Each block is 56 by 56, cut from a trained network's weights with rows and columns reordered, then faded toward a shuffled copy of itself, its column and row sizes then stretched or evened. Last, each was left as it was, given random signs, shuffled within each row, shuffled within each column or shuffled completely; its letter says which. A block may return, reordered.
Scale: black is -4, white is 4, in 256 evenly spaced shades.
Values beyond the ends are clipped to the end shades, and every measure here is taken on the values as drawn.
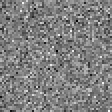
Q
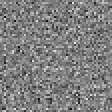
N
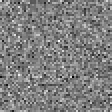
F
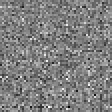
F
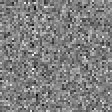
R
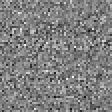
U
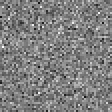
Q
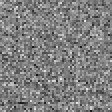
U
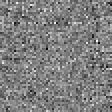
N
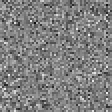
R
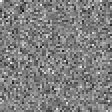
U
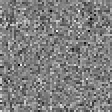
F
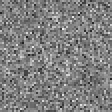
Q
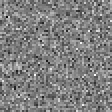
Q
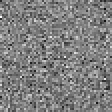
N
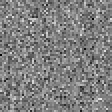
R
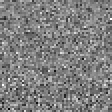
U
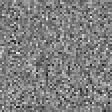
F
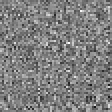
N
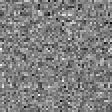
N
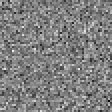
Q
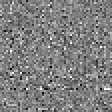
F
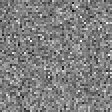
Q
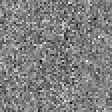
R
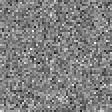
Q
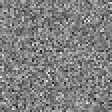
Q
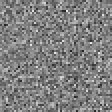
F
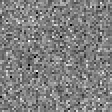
R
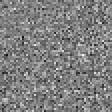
F
